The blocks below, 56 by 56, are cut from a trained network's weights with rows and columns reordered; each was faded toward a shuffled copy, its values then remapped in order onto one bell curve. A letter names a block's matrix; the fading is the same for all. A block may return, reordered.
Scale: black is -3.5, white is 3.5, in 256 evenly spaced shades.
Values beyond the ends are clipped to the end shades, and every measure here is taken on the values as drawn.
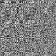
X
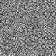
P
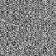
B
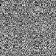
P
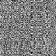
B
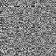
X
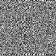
X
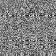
X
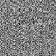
B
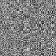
B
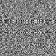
X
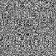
P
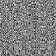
B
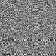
X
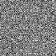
P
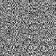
X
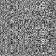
B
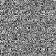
P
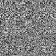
P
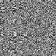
X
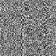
B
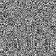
X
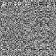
X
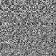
P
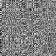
B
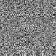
X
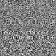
P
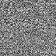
P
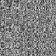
B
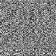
P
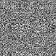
P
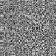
B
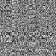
B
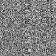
P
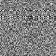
X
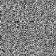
X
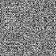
P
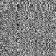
B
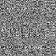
P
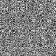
P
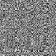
X
